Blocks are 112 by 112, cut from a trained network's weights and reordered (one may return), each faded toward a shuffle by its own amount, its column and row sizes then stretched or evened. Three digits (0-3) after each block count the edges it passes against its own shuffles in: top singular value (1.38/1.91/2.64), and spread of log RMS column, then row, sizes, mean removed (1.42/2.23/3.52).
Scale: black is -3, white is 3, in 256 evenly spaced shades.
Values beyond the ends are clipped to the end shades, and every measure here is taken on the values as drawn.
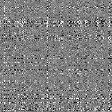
2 2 3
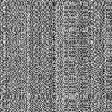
3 1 0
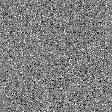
1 0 1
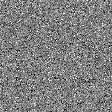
1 1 0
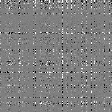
2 3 3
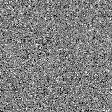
1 0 0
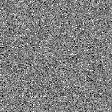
1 1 1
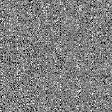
1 2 0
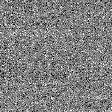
1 1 0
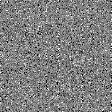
0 2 1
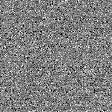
1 0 1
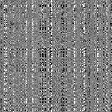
3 3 2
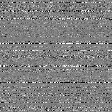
2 0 3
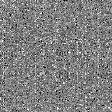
1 1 1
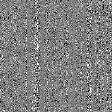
0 3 1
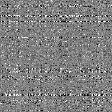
2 1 3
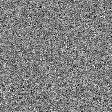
0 0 1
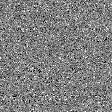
1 0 1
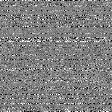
1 0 3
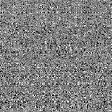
2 1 2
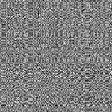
3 0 2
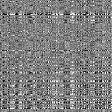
3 1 3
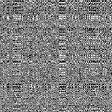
3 2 2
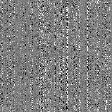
1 3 1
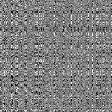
3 3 1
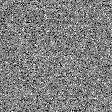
1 0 0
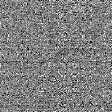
2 2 1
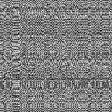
3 1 0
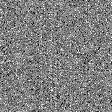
1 0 0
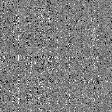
1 2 1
